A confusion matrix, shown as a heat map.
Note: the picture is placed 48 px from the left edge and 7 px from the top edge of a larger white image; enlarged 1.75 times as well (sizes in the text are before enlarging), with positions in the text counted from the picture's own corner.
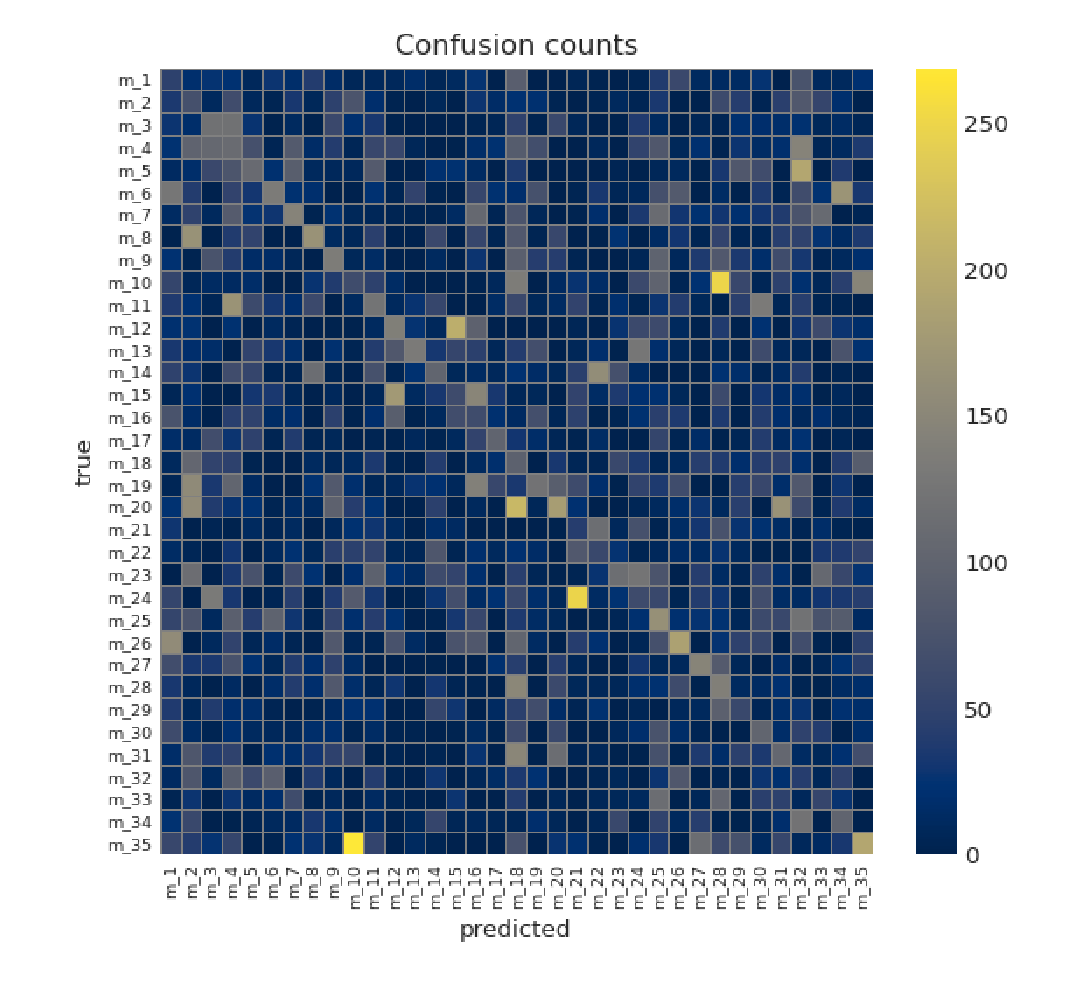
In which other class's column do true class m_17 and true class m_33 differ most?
m_28
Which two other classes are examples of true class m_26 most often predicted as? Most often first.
m_1, m_18
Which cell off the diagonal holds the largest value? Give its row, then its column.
m_35, m_10
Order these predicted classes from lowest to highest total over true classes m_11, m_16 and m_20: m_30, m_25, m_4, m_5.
m_25, m_5, m_30, m_4
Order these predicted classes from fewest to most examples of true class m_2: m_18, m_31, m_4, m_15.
m_15, m_18, m_31, m_4
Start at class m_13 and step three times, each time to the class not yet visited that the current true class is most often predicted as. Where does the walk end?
m_22
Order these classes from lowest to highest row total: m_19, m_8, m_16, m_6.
m_16, m_8, m_6, m_19
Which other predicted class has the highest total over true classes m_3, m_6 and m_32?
m_4
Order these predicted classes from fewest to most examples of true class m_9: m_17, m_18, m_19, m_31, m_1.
m_17, m_1, m_19, m_31, m_18
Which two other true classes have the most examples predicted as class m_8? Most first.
m_14, m_11
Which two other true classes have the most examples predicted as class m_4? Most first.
m_11, m_3
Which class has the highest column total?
m_18
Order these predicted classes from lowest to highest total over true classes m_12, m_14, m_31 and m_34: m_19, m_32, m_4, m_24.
m_19, m_24, m_4, m_32
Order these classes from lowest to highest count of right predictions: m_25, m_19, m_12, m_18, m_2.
m_2, m_18, m_19, m_12, m_25
